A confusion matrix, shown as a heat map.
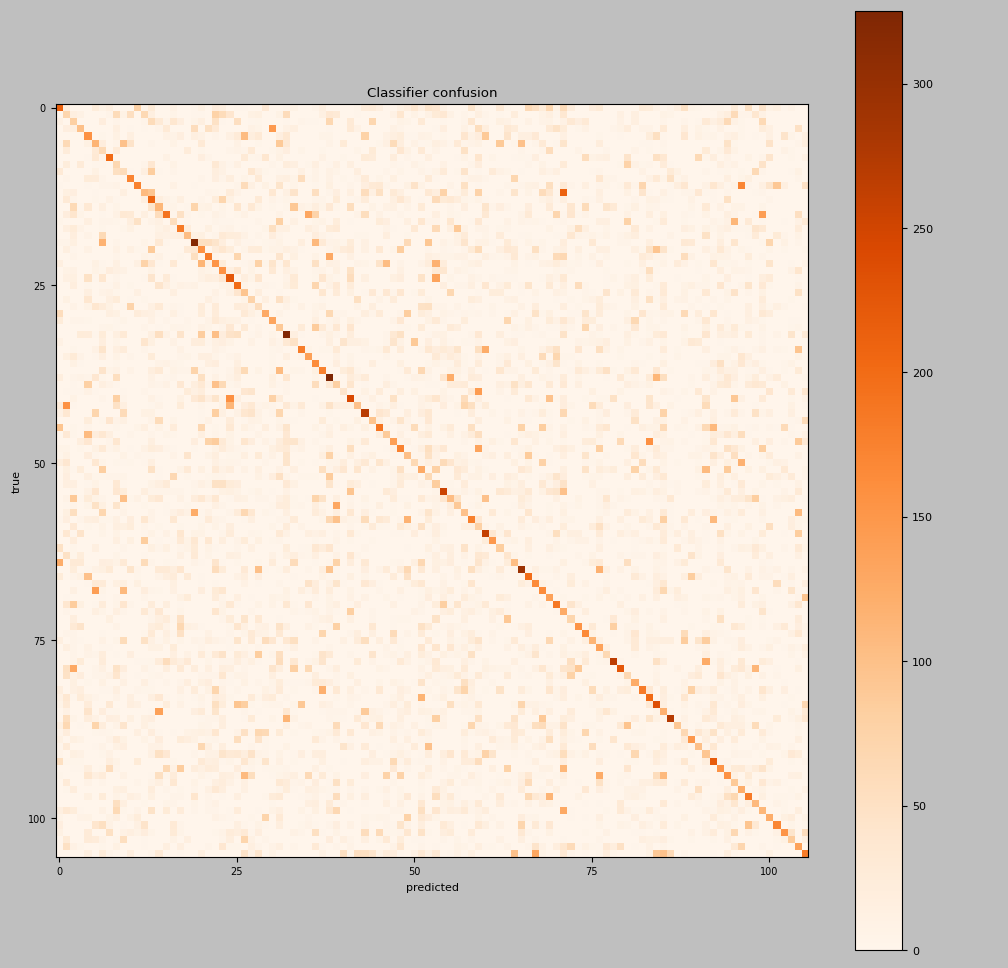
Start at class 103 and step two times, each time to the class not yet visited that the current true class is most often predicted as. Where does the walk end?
55
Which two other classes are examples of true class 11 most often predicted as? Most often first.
96, 101
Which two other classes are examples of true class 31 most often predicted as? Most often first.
36, 74
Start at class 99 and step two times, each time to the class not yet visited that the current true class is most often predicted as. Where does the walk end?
41
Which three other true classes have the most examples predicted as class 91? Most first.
78, 51, 75
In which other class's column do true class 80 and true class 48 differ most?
59
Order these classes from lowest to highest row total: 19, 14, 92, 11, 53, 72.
72, 53, 92, 14, 11, 19
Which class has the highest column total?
71
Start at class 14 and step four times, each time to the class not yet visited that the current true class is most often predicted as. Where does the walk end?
90
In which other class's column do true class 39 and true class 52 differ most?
22
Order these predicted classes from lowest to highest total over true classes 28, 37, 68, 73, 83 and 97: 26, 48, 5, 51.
48, 26, 5, 51
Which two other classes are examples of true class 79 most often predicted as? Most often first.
2, 98
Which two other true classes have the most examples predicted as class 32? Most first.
86, 1
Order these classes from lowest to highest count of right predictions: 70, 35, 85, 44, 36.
44, 85, 35, 36, 70
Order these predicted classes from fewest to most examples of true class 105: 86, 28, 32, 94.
32, 94, 28, 86
